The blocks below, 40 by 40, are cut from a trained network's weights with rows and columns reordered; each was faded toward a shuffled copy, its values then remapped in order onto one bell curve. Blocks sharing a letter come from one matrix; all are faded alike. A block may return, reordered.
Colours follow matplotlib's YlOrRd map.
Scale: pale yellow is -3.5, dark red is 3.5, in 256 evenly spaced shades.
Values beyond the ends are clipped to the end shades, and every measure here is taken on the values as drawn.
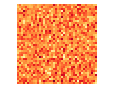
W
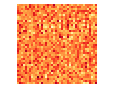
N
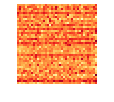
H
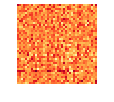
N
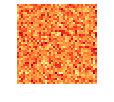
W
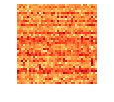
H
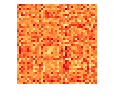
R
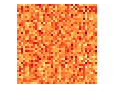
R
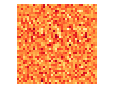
W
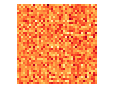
N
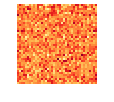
N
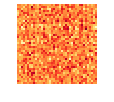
N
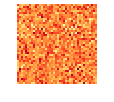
W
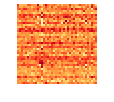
H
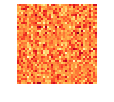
N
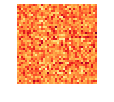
N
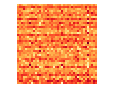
H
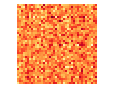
N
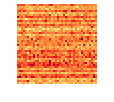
H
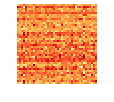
H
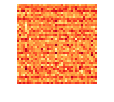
H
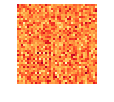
N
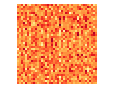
R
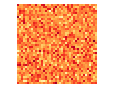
W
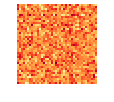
N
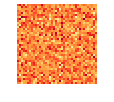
W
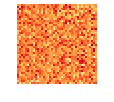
R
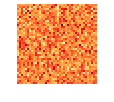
W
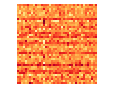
H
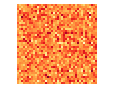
N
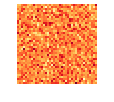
W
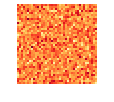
W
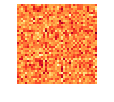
R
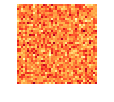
W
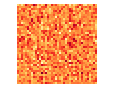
R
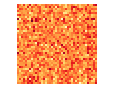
N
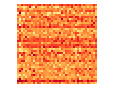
H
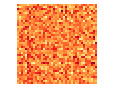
N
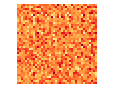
W
